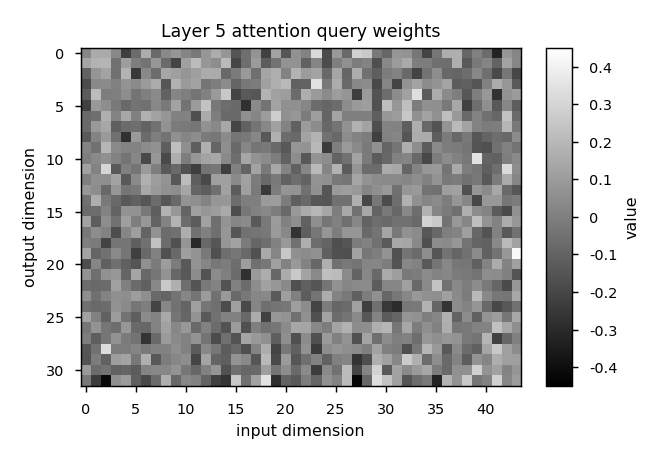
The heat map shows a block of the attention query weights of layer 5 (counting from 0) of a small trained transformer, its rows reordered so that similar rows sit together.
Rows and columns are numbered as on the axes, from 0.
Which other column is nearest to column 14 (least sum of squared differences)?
1
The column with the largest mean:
32
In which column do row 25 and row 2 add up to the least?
5
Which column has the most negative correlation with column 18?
27
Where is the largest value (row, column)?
19, 43
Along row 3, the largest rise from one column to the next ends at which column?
23
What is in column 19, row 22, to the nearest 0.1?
0.1
